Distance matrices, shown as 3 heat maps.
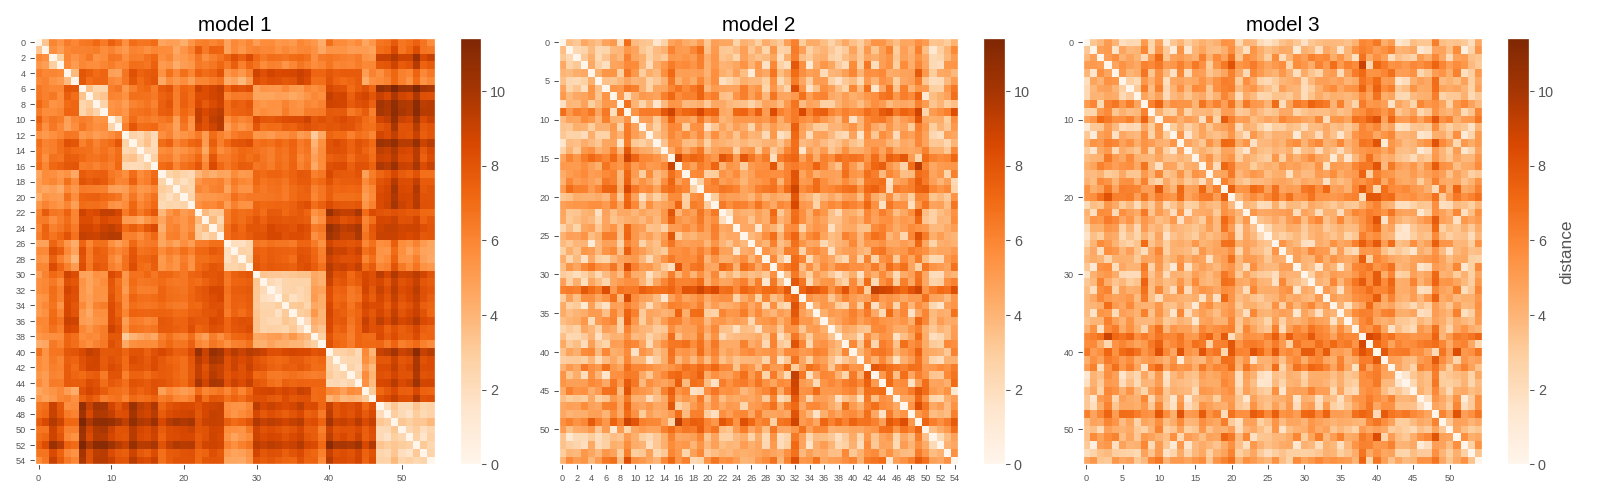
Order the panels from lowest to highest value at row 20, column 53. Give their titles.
model 2, model 3, model 1
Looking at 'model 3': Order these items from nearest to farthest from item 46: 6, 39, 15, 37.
15, 6, 37, 39
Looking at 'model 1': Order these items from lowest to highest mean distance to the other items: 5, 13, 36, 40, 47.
5, 36, 13, 47, 40
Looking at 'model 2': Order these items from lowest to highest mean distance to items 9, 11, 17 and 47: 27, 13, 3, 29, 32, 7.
13, 7, 3, 27, 29, 32
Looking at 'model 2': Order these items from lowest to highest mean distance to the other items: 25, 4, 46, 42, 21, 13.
13, 46, 4, 25, 21, 42
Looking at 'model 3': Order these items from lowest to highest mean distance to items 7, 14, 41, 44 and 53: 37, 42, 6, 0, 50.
0, 50, 6, 37, 42
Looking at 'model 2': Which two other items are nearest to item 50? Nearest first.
7, 9
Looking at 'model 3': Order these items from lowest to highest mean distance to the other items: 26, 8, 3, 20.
26, 8, 3, 20
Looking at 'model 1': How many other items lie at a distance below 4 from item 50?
7
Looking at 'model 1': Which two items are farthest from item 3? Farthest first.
52, 49
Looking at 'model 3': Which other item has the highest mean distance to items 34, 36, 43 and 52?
39
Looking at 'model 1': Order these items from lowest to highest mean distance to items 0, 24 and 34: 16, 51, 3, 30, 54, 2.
30, 3, 2, 54, 16, 51
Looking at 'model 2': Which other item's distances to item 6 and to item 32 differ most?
43
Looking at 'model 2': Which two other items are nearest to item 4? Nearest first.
26, 36
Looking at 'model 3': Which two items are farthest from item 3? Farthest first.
38, 20
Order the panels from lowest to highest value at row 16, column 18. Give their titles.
model 3, model 2, model 1
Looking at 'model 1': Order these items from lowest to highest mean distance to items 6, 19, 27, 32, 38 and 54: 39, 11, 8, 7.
39, 7, 8, 11
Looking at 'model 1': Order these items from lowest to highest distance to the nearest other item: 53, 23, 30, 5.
53, 23, 30, 5
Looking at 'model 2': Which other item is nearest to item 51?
1
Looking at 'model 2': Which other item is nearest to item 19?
45
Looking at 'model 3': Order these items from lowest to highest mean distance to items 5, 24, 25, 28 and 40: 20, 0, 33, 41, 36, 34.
0, 36, 34, 33, 41, 20
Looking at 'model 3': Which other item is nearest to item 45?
27
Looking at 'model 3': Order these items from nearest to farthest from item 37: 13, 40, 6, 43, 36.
43, 36, 13, 6, 40
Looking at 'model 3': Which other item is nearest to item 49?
21
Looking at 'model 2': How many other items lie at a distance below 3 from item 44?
3
